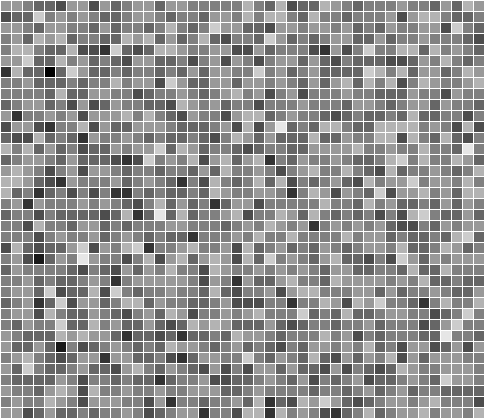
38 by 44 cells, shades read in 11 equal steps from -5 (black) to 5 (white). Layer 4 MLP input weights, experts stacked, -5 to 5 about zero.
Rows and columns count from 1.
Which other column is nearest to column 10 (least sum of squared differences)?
30
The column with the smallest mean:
4
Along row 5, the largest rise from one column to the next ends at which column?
11
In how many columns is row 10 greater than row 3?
14
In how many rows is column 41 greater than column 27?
21
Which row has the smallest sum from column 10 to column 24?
35
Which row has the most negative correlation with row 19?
34
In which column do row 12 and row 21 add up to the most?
26
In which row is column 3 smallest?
19
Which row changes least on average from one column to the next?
36
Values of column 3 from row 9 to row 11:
0 1 0
